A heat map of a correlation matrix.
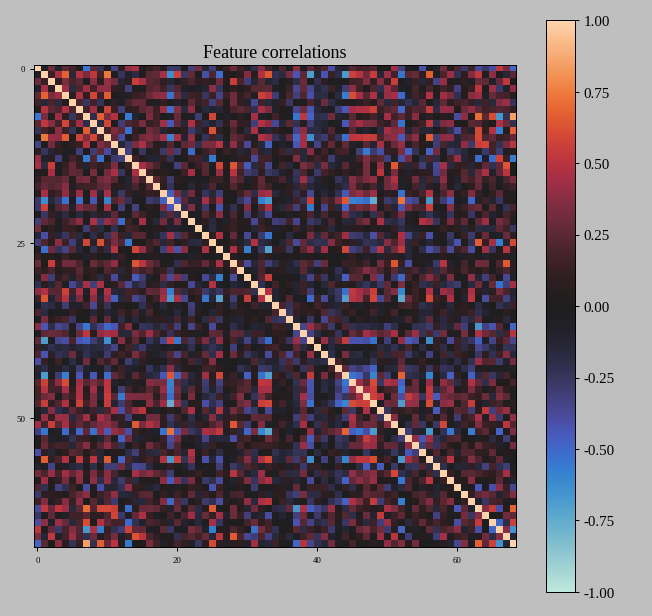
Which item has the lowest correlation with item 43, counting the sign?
48
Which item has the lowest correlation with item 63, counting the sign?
37
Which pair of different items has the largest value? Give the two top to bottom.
7, 68
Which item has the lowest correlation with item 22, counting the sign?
12
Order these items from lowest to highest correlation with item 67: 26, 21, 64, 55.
55, 21, 64, 26
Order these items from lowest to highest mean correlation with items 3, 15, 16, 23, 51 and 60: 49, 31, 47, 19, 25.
19, 31, 25, 49, 47
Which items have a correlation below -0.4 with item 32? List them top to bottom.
19, 44, 52
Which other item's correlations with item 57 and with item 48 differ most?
47
